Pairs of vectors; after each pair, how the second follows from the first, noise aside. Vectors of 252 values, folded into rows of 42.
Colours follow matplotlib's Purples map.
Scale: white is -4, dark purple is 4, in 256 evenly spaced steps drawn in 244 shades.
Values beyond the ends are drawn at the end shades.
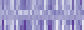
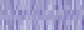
negated, shrunk.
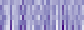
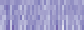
negated, shrunk.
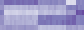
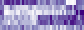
scaled up.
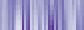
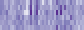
wrapped around, partly zeroed.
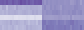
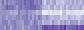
reversed.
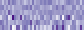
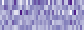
reversed, negated.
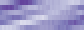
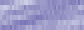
negated, shrunk.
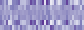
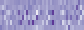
wrapped around, partly zeroed.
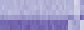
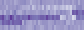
wrapped around, partly zeroed.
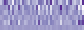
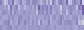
negated, shrunk.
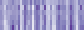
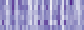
reversed.
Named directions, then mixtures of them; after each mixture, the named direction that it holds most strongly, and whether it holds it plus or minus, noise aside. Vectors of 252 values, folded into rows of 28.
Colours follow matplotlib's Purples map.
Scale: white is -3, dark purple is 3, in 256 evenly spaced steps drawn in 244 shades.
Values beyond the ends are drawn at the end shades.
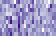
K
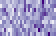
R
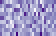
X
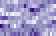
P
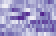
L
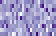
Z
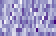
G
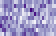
G, minus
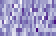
G, plus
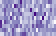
G, minus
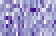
X, minus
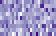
Z, plus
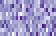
Z, plus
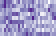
L, minus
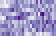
L, plus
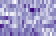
P, plus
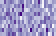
Z, minus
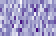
G, plus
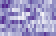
L, minus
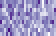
R, minus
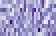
R, plus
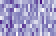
X, minus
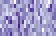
K, plus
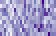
R, plus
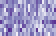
R, minus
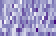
G, plus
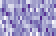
R, plus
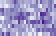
L, plus
